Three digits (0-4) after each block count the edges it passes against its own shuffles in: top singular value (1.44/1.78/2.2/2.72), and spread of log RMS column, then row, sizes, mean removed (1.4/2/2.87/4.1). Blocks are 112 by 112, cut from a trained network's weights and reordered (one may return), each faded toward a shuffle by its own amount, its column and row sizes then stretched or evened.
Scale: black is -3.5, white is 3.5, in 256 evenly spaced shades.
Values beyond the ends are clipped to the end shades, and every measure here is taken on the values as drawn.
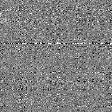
2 2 3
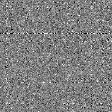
1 2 2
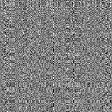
4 3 1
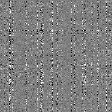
1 4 2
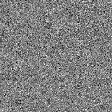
2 1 0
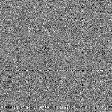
3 1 2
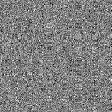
3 0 1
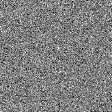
0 1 1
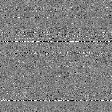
3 0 3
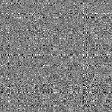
3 2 3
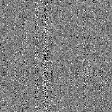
2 3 1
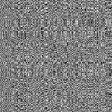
4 3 1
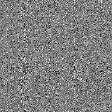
0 3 1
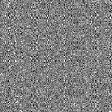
4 3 1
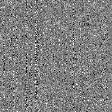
0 3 1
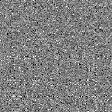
2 1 1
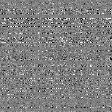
1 2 4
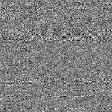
3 0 3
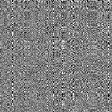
4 3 2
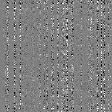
1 4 2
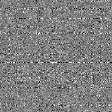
3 2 3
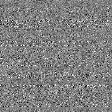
0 1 3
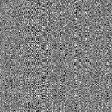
4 3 1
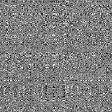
3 2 3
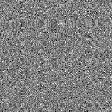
3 1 0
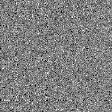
0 2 1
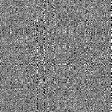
3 3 1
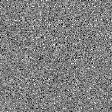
0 1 3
